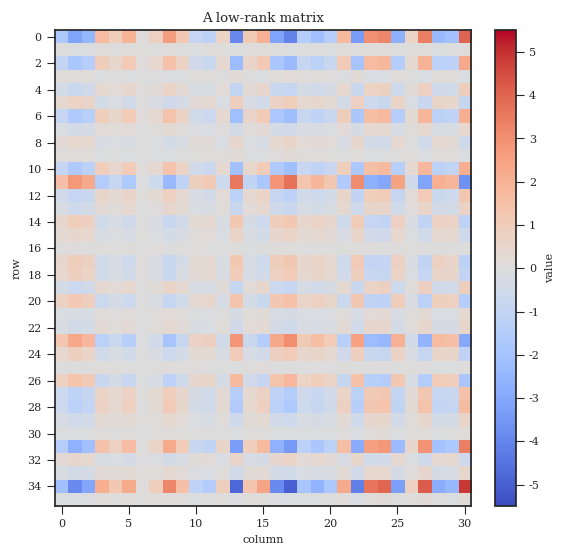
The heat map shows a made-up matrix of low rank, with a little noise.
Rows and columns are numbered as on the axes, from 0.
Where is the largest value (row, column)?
34, 30
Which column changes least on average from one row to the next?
6
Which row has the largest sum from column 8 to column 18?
11
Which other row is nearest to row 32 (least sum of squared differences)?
15
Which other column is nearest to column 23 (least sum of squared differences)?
24
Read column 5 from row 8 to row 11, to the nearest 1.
0 0 1 -2
